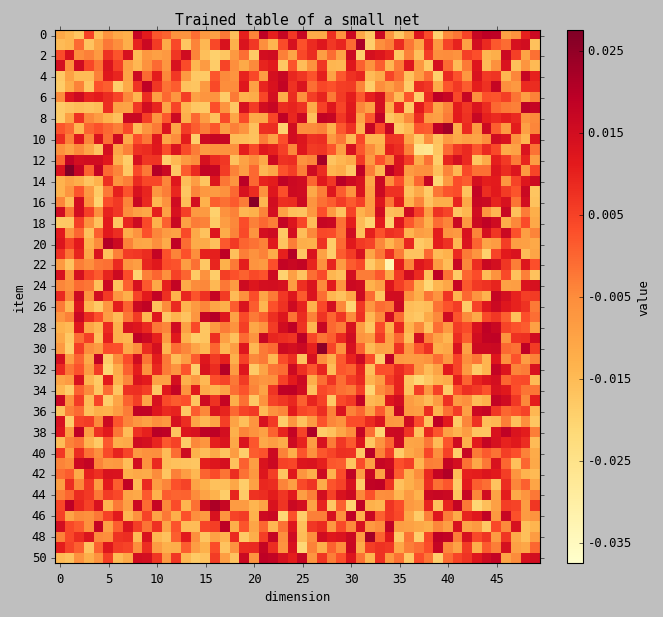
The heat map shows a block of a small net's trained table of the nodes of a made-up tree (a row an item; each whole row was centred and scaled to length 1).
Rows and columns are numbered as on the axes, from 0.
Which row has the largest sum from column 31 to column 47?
42
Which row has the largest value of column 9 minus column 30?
26
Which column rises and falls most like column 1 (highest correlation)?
4
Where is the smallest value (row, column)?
22, 34
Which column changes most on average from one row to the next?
44
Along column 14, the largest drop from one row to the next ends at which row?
35
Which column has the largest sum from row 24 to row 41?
45
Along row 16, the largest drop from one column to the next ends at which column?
21
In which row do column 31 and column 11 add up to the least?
40
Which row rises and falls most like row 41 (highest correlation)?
27
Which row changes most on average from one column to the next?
16
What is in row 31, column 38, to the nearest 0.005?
-0.005
